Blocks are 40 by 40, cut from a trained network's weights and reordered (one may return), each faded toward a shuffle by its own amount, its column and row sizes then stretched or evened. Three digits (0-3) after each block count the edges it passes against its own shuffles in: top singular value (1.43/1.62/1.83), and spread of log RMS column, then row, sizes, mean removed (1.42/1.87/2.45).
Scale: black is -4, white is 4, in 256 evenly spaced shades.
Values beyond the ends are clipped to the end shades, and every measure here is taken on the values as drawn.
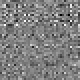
3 1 3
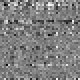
3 0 3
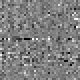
0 1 2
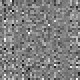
1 3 0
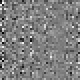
3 3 1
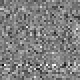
1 0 2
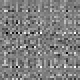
3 2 3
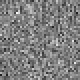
1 0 0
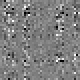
1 3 2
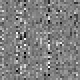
0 3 0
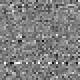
2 1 2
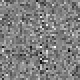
0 2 1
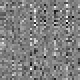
2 3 1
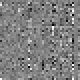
1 3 1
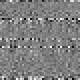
1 0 3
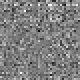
1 1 2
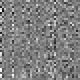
3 3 0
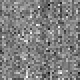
0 1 0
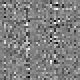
2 3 1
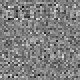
2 0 2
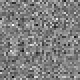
2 0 2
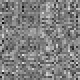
3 3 0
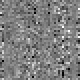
1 3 0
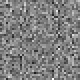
2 2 0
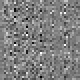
1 3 0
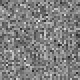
0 0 0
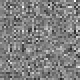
2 2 1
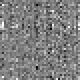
1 2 1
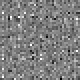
0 2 1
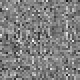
2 2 1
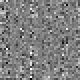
0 3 0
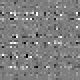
0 2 3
